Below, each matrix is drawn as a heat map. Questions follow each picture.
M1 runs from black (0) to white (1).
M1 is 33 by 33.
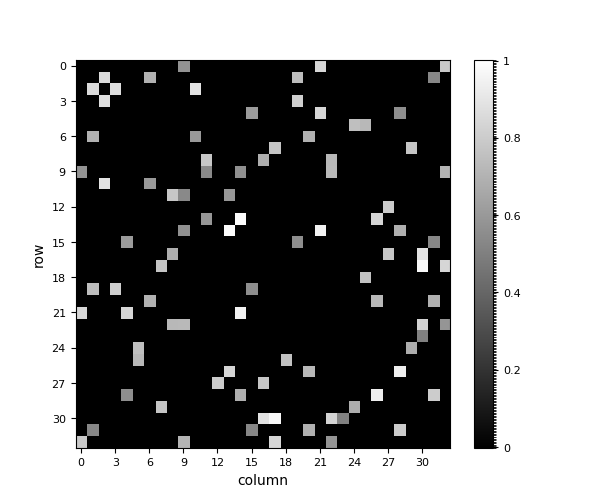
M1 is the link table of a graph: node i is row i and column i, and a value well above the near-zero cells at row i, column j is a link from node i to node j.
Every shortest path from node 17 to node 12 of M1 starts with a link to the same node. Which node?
node 30
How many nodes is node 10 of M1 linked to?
2
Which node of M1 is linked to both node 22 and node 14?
node 9
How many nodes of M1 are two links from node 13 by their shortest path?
5
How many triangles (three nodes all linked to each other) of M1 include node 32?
2
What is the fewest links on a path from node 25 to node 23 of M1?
7
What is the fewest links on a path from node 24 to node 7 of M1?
2
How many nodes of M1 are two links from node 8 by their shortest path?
5
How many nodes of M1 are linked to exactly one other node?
3
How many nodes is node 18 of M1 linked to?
1
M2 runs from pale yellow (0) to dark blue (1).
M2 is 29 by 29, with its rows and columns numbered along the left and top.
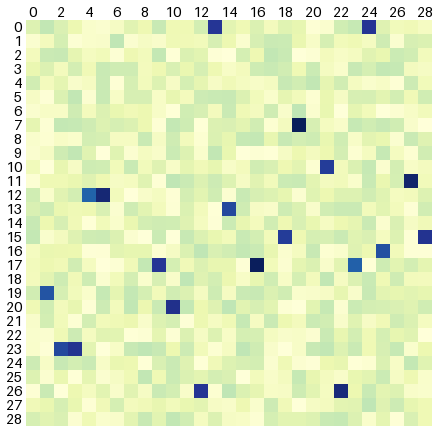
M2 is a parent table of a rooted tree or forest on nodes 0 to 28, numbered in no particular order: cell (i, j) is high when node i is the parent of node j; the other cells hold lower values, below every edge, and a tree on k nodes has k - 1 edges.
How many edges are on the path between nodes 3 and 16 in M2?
3
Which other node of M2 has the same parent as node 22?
12
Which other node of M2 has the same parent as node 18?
28
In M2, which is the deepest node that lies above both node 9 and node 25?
17
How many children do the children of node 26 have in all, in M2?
2
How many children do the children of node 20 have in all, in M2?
1
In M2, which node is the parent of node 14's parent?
0
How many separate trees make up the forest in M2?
9
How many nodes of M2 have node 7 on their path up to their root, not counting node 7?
2
